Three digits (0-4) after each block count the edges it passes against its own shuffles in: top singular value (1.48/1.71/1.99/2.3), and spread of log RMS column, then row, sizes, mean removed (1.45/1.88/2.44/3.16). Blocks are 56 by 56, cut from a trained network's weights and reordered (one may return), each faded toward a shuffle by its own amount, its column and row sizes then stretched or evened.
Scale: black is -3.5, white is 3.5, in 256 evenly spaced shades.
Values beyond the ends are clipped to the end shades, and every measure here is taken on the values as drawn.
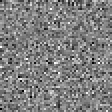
1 0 2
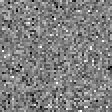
0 0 0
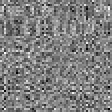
4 3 1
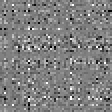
1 3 4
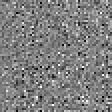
0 3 2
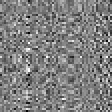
3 3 2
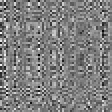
4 4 0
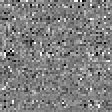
0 1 3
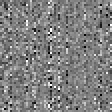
2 4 0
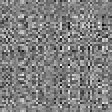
4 3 3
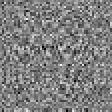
3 1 2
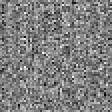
2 1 0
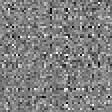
2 2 3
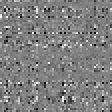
2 3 4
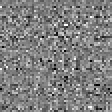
2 1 3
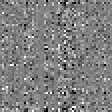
1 4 3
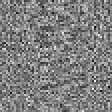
3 1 0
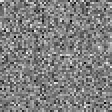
2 0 1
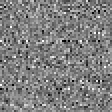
2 0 2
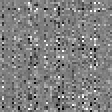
0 4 2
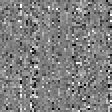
0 4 0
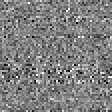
0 0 3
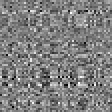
4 0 3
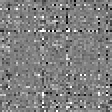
0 3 3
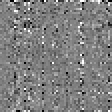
2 3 2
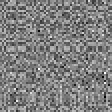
4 0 0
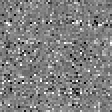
1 1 2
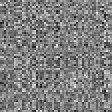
4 3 2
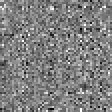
2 2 2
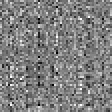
3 3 1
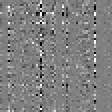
3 4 2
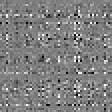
3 3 4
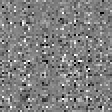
2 3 2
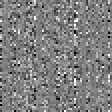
0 4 0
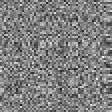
4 1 1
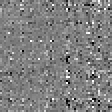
0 3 2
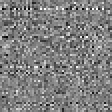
3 0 3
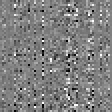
0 4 2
